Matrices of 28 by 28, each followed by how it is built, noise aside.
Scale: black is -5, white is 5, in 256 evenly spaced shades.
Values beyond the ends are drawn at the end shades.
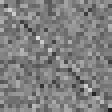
diagonal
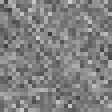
Toeplitz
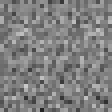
repeating columns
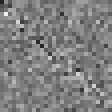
banded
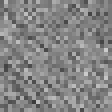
Toeplitz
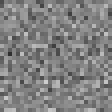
repeating columns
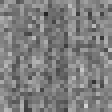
blocks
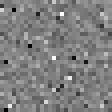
sparse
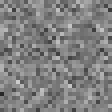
repeating columns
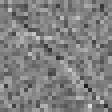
diagonal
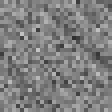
Toeplitz
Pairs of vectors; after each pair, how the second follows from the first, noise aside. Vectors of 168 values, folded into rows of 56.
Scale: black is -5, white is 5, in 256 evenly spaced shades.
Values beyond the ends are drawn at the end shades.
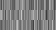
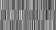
sign-scrambled.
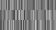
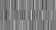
reversed, negated, partly zeroed.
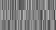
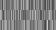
wrapped around.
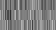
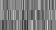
wrapped around.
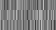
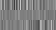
reversed, negated, partly zeroed.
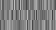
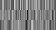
sign-scrambled.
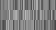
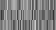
wrapped around.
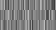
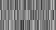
wrapped around.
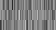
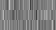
reversed, negated, partly zeroed.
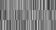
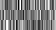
reversed, negated, scaled up.
